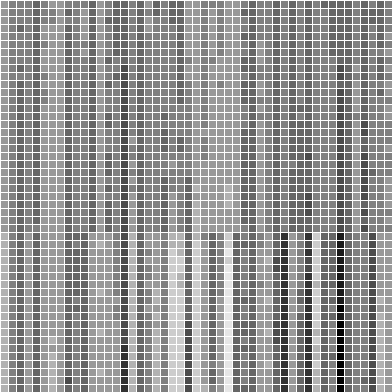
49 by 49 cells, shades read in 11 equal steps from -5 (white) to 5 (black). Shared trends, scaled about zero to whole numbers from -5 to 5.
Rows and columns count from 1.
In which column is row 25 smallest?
29
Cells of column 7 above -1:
2
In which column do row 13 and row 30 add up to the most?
43
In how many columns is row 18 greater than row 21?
5
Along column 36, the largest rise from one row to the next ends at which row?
30
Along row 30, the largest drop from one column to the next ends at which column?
40
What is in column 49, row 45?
-1
